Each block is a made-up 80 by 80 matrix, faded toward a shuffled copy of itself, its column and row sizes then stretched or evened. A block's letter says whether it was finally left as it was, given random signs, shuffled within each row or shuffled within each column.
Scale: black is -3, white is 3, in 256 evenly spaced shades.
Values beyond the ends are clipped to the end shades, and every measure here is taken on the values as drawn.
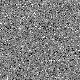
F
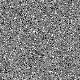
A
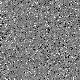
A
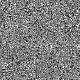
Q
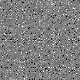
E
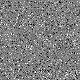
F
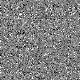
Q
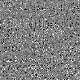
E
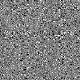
E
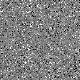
Q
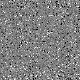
Q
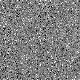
A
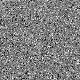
F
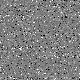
F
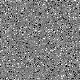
Q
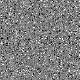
Q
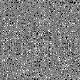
E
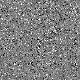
Q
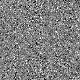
A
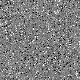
A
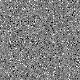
Q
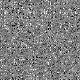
E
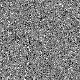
A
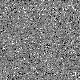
F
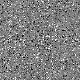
Q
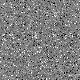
F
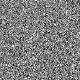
Q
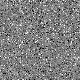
F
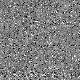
Q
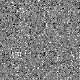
E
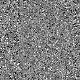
A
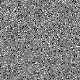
E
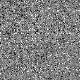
Q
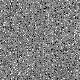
A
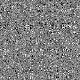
E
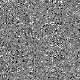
E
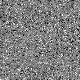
F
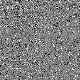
E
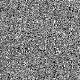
Q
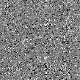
E
